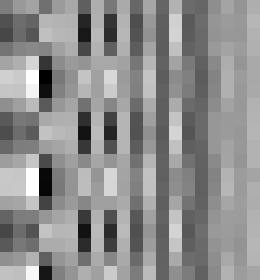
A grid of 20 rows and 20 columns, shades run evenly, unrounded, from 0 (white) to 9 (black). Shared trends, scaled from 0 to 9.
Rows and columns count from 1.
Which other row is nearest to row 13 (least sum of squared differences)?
14
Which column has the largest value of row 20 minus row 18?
4
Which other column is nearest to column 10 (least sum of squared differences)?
8
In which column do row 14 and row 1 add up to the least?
3
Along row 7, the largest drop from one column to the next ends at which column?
5
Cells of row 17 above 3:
13
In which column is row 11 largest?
7
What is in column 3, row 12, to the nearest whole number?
2
